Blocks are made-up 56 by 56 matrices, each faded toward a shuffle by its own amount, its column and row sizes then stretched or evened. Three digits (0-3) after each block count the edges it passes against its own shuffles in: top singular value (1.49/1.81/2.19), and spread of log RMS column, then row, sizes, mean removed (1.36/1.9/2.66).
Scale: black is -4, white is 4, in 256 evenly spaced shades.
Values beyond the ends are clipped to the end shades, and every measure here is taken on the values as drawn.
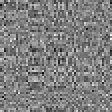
3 2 1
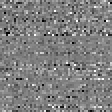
0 0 3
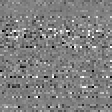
0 0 3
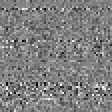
1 1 3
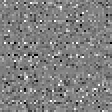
2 1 2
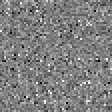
0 0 1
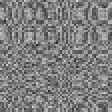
3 0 0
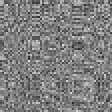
3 1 1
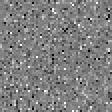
0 1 0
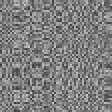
3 1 1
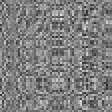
3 3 1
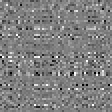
3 1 3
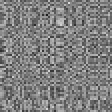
3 1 2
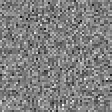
2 0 0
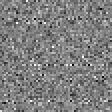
1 0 2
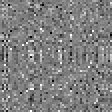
3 2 1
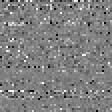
2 0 3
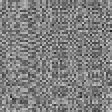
3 0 1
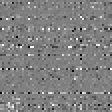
2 1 3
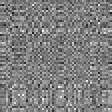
3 1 1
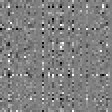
3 3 2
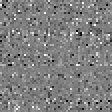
1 1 2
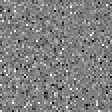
0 0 0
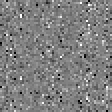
0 2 0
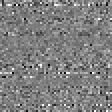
0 0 3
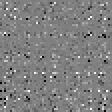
0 2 2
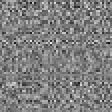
3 0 3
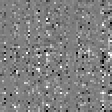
1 3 1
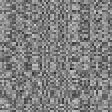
3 1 0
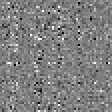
1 2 2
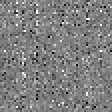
1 2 1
